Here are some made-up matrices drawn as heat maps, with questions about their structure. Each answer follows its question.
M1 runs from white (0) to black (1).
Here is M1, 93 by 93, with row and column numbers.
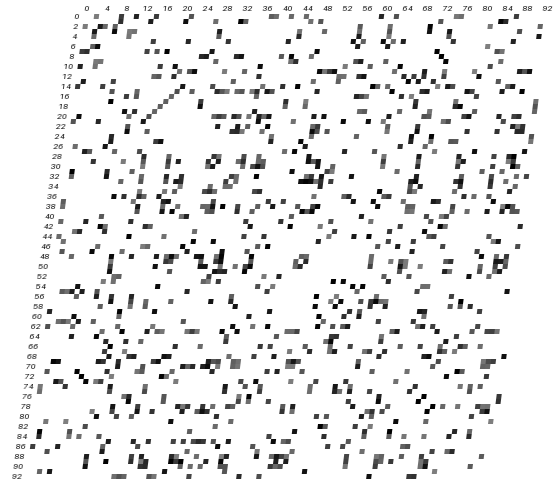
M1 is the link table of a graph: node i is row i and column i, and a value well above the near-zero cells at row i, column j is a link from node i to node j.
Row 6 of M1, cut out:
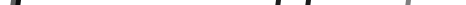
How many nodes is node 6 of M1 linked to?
5
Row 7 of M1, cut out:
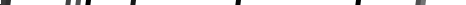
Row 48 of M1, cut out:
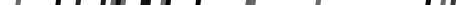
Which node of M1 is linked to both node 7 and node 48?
node 15
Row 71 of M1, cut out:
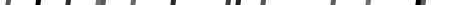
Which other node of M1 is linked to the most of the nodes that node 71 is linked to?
node 1
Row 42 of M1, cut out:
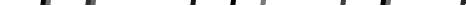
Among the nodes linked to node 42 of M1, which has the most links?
node 38
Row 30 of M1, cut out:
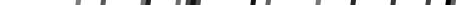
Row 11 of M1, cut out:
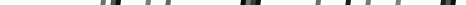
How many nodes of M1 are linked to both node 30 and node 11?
6
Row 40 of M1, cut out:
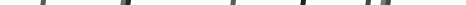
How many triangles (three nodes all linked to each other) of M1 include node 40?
8
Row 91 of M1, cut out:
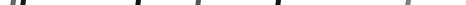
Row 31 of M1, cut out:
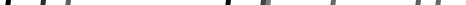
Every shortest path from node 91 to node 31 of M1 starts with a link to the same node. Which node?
node 27
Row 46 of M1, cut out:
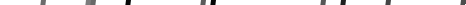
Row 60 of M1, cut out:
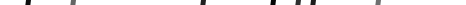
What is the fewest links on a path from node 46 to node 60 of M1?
2
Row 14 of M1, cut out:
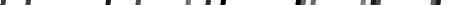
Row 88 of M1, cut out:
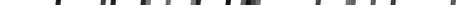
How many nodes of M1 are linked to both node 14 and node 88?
1
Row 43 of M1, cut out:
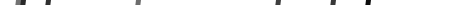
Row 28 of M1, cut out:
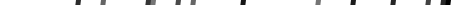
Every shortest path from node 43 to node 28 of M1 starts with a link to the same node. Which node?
node 3
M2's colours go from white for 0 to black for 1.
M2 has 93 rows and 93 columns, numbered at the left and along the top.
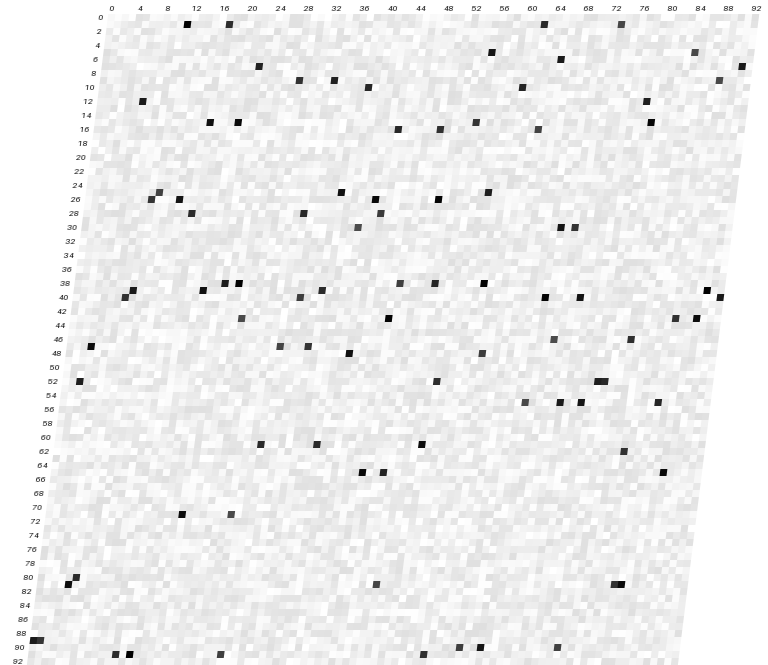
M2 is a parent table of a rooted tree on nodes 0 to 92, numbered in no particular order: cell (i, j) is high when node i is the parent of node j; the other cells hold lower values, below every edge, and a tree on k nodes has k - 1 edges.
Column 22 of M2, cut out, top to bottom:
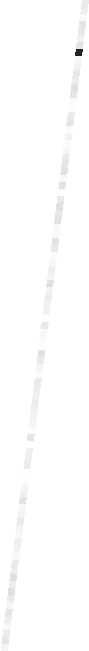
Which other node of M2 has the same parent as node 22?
91
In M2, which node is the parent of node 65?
6
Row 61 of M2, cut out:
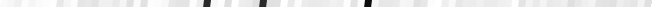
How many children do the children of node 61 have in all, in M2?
4
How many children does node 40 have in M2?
5
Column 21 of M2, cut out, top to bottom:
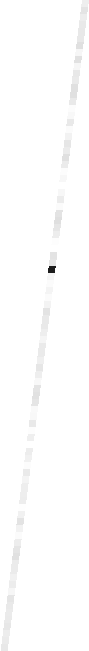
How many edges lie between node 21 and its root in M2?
3
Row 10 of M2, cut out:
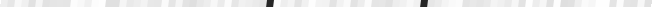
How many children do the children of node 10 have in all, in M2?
5
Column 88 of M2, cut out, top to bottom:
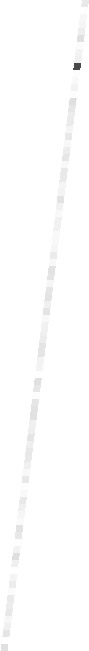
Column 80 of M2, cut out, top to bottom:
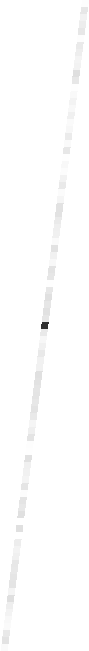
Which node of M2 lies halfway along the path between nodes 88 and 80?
71
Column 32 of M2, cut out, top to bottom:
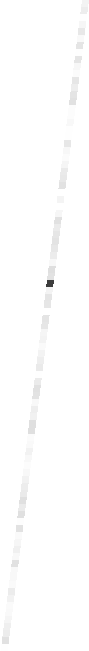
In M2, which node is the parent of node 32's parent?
48
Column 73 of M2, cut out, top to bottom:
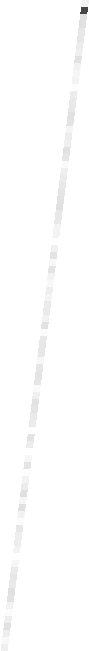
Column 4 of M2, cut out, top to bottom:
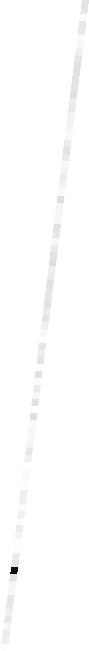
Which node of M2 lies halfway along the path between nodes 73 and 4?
62
